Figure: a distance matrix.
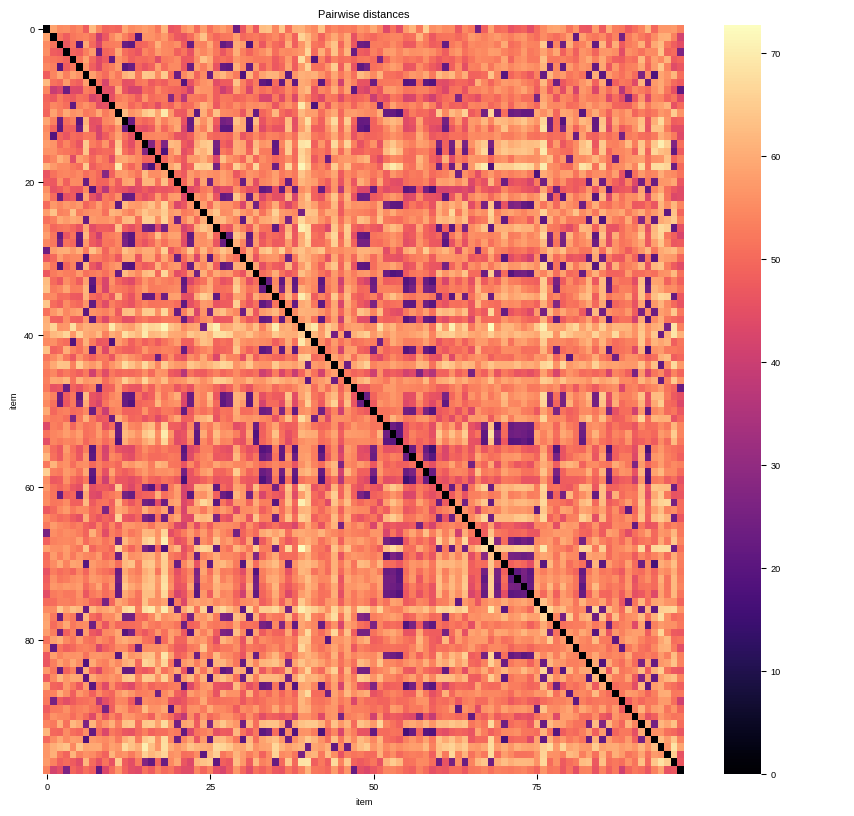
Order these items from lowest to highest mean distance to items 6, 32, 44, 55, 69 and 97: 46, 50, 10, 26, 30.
30, 50, 46, 10, 26
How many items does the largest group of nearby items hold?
15
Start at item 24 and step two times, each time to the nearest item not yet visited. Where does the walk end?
39
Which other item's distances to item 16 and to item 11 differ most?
18
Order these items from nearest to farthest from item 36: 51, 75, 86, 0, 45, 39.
86, 45, 75, 51, 39, 0
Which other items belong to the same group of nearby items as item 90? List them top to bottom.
45, 57, 65
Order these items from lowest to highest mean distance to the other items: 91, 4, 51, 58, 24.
58, 4, 51, 91, 24
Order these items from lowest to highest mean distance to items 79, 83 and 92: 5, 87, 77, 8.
5, 77, 8, 87
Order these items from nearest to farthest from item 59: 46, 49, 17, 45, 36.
36, 45, 49, 17, 46
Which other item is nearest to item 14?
1
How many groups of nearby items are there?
14
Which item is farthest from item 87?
40
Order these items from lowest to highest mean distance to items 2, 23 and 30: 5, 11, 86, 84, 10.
11, 5, 84, 86, 10
